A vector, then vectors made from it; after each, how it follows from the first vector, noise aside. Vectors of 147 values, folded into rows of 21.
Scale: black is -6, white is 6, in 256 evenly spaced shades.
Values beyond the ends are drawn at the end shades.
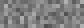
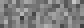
negated.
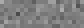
reversed, partly zeroed.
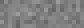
reversed, negated, shrunk.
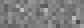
wrapped around, partly zeroed.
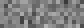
negated.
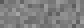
reversed, negated, shrunk.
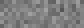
reversed, negated, shrunk.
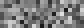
wrapped around, negated, scaled up.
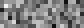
wrapped around, negated, scaled up.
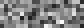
negated, scaled up.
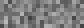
negated.
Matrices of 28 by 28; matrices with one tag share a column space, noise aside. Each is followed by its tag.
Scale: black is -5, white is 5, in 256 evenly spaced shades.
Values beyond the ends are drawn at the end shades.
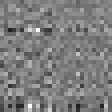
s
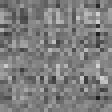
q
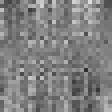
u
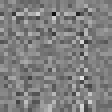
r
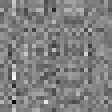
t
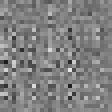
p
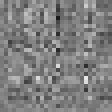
q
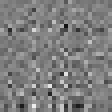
s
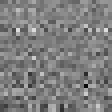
s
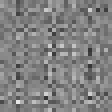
t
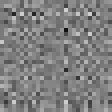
r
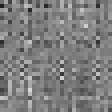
u
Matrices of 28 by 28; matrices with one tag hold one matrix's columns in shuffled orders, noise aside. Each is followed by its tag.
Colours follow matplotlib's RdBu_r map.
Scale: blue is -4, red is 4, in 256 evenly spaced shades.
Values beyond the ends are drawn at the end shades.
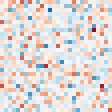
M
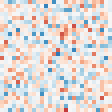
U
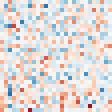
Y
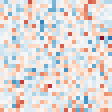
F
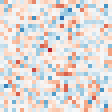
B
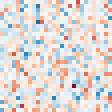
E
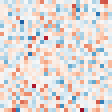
F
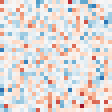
Y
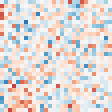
F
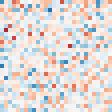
M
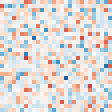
M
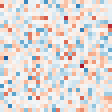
U
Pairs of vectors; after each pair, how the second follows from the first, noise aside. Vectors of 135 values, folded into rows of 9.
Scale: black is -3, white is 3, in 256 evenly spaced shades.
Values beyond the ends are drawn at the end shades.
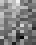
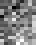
reversed.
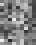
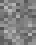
wrapped around, shrunk.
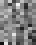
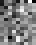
reversed.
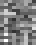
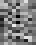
wrapped around, negated.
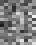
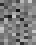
wrapped around, negated, partly zeroed.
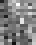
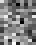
negated.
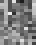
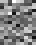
sign-scrambled.
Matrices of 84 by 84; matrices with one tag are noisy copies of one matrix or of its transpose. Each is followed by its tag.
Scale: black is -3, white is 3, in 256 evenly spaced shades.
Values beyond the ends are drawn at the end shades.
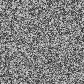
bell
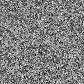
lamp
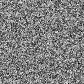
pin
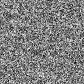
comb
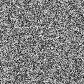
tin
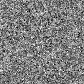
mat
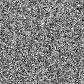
mat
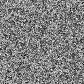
tin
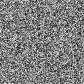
mat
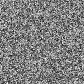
mat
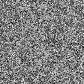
lamp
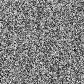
mat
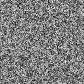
pin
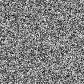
lamp
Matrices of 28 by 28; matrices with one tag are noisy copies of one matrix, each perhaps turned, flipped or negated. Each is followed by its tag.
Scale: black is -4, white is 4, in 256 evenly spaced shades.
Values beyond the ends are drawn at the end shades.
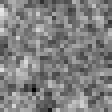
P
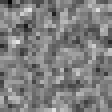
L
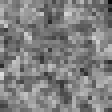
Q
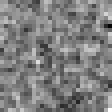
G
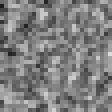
L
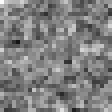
Q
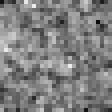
G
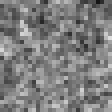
P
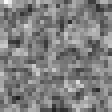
L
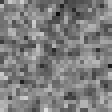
G
